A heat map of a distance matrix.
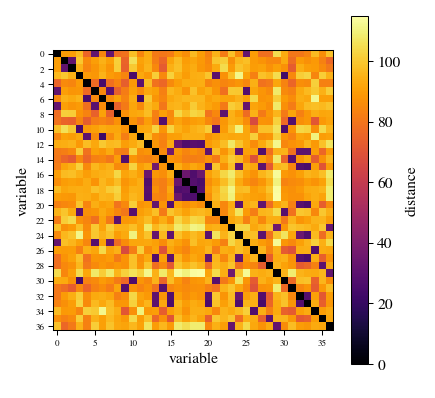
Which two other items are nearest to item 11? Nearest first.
6, 4
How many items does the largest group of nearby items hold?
7
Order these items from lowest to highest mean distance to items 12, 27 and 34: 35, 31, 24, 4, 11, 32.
32, 24, 31, 35, 4, 11
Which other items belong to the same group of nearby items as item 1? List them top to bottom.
2
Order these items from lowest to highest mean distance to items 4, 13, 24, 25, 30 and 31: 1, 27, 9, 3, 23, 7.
27, 9, 7, 3, 1, 23
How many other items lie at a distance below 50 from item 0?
3
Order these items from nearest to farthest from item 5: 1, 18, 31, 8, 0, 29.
0, 8, 31, 1, 18, 29
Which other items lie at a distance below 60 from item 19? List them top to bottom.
12, 16, 17, 18
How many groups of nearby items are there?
11
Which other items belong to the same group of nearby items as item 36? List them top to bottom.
23, 29
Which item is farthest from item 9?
29
